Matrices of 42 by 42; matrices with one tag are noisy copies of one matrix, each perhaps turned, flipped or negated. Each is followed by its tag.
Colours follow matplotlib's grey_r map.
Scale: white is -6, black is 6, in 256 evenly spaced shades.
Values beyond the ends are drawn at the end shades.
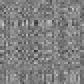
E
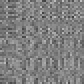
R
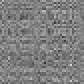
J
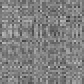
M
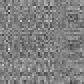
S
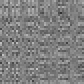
R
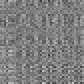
R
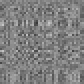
E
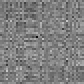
M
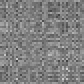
M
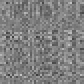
S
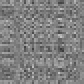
E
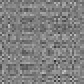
J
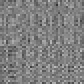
R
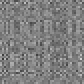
J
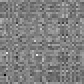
M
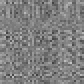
S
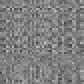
S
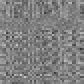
S
